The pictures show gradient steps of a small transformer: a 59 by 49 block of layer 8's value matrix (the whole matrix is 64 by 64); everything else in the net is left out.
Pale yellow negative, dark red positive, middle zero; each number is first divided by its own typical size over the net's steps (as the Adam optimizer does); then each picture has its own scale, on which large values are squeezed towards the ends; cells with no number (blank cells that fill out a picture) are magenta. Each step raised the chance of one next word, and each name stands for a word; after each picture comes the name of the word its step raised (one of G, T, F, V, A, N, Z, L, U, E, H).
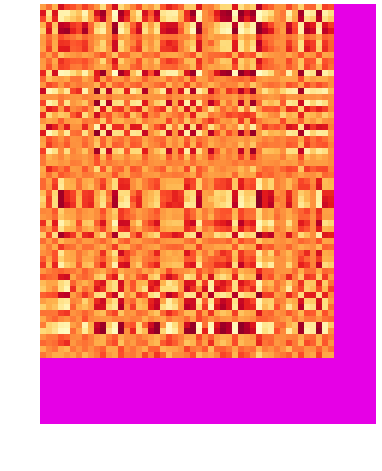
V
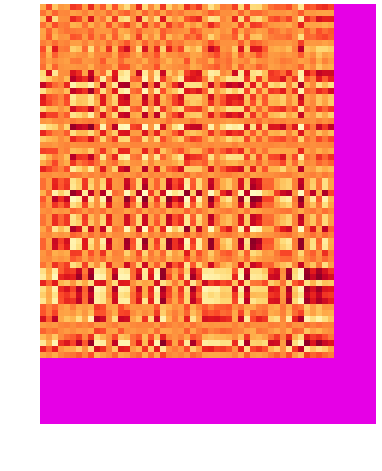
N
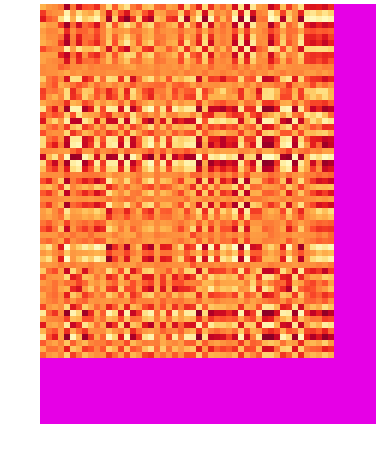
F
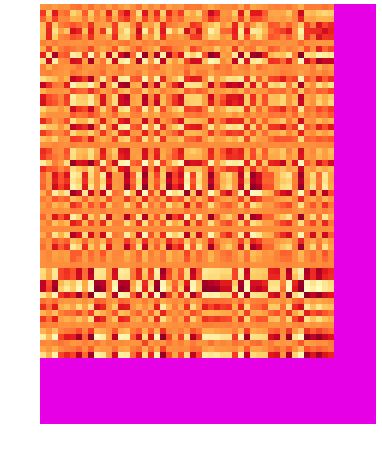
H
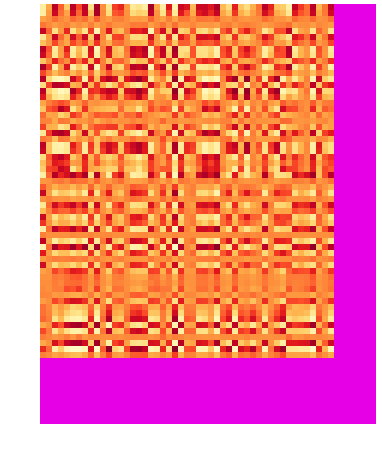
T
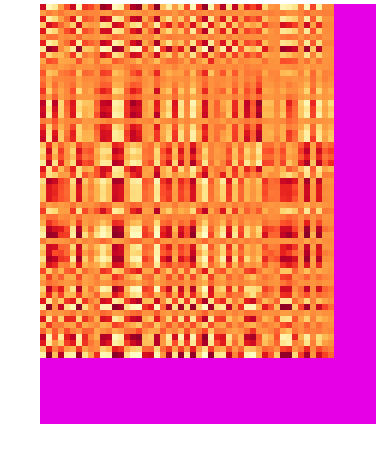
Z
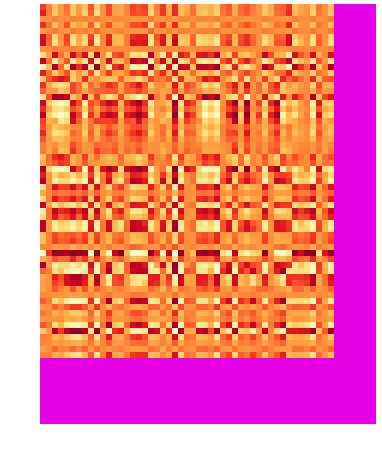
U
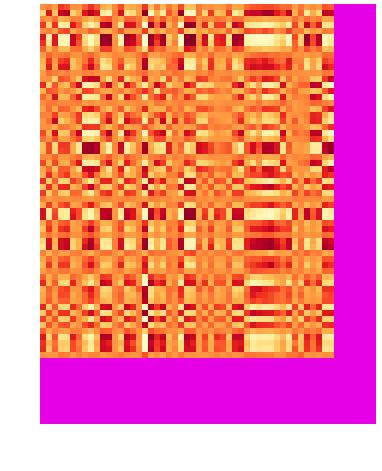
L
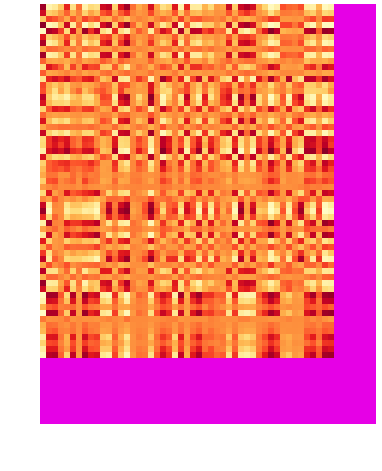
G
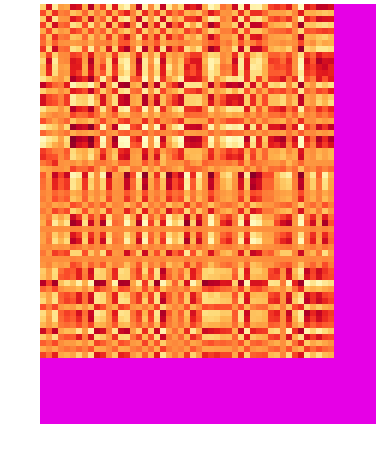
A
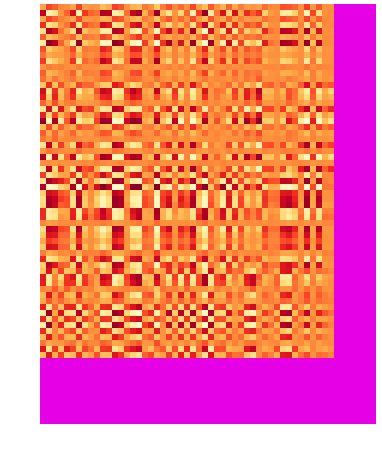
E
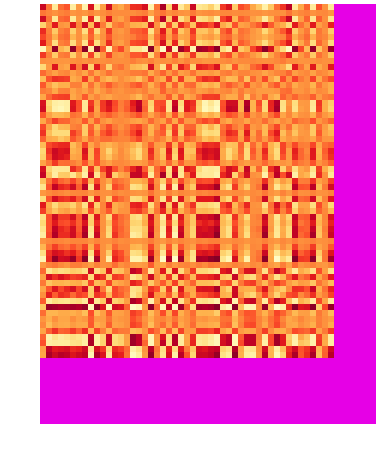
Z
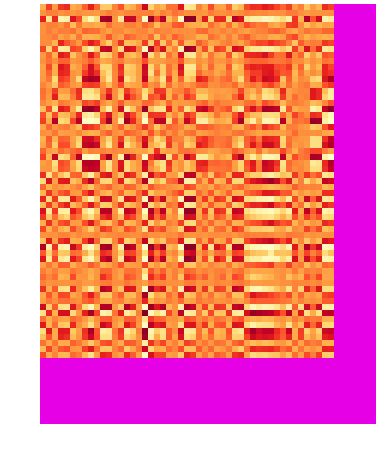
F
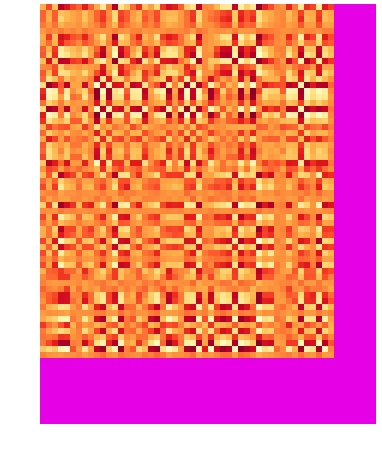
T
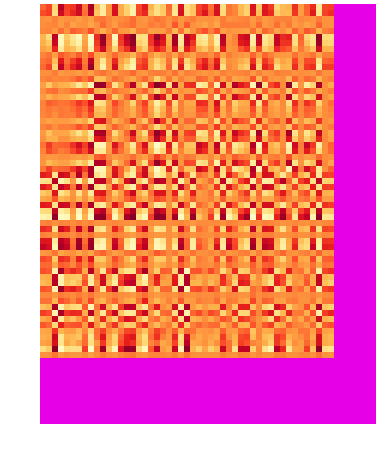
L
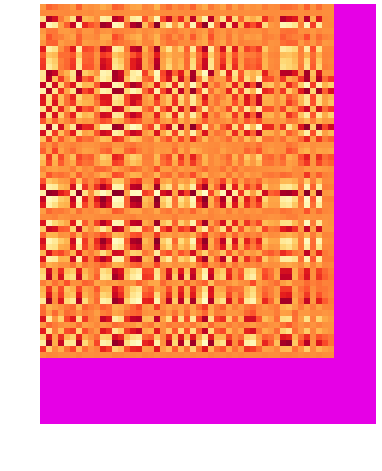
N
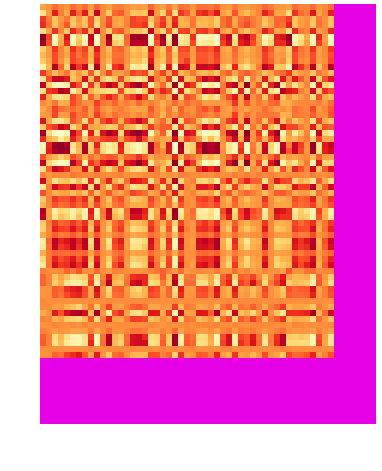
L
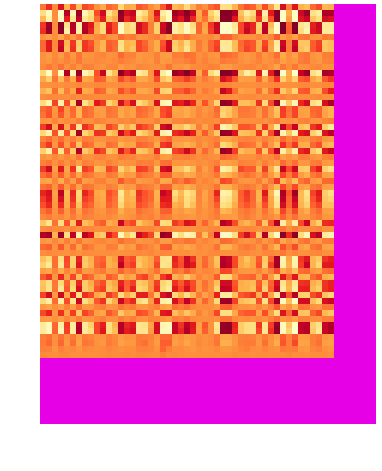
V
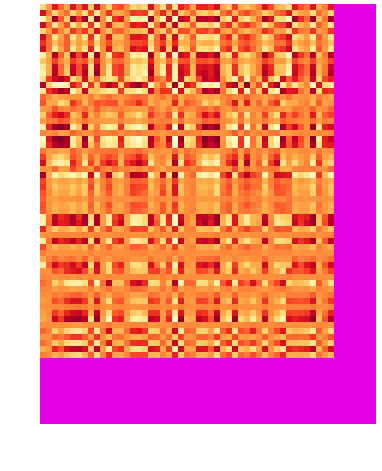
A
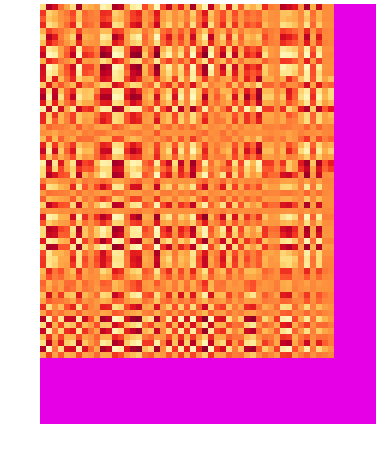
T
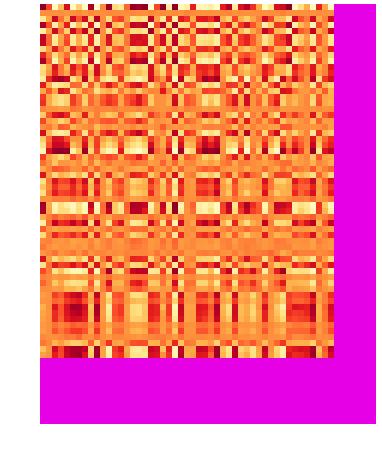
G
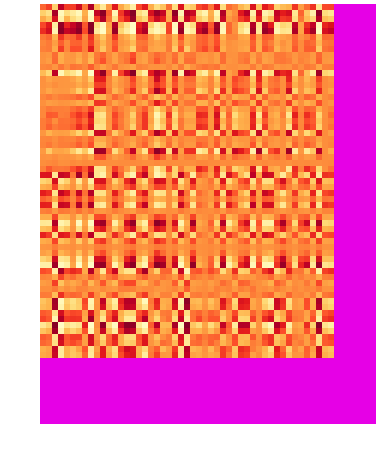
V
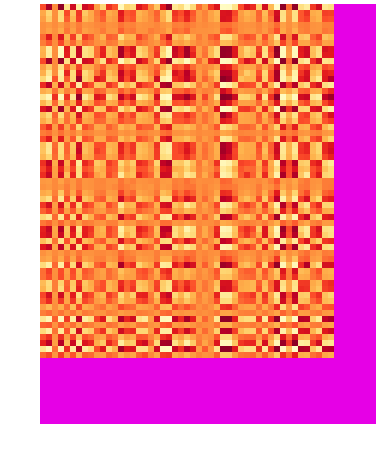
T
